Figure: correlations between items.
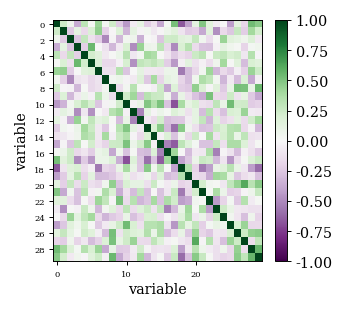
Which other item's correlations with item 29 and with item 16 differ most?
8
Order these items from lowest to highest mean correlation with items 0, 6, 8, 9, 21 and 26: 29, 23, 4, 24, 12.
24, 23, 12, 4, 29
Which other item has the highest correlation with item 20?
27
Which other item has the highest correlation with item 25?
10
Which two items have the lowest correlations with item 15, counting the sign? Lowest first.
17, 16
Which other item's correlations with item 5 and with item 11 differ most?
3
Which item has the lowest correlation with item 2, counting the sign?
7
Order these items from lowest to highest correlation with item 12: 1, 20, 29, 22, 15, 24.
22, 24, 1, 20, 15, 29
